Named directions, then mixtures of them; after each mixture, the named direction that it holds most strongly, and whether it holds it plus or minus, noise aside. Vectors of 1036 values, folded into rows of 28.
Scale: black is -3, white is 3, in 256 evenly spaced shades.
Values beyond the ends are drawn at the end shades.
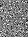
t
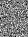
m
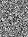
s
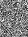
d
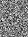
s, plus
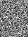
s, minus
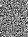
t, minus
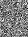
d, plus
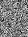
d, minus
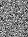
t, plus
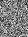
d, minus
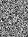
s, minus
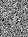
d, minus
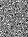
t, plus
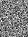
s, minus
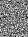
m, plus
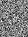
s, minus
